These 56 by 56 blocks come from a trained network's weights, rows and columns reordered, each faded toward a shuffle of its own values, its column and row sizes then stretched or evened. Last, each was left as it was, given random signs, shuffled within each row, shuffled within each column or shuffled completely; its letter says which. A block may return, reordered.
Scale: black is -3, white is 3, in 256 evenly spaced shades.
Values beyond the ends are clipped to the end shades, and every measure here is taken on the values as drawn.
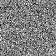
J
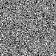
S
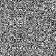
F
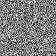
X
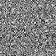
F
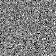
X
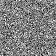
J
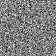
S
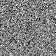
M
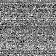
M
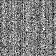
S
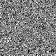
M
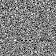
M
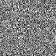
F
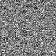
F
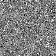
S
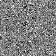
S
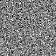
S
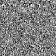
F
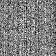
S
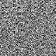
F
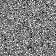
J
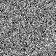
J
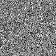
X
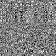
F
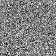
X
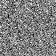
J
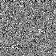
M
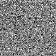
X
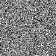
S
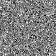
M
